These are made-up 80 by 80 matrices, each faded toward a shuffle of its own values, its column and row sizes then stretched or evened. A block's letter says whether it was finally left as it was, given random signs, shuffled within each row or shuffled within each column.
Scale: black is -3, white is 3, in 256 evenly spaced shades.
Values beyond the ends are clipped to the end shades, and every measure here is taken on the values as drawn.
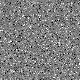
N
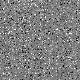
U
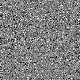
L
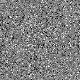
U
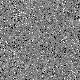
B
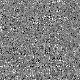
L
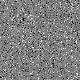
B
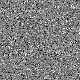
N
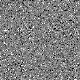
L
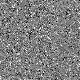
B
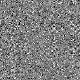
L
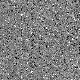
B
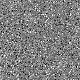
N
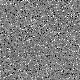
N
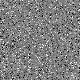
B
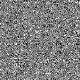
L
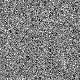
B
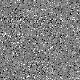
L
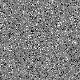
B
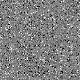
L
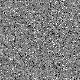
B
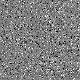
U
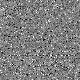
N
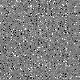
L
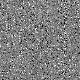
B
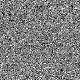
N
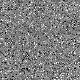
U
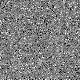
N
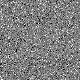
B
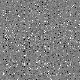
L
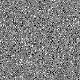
L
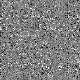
L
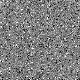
U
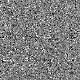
U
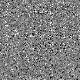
U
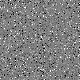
B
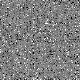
U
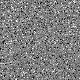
N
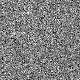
B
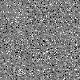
L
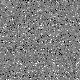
N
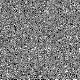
U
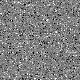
N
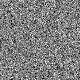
B
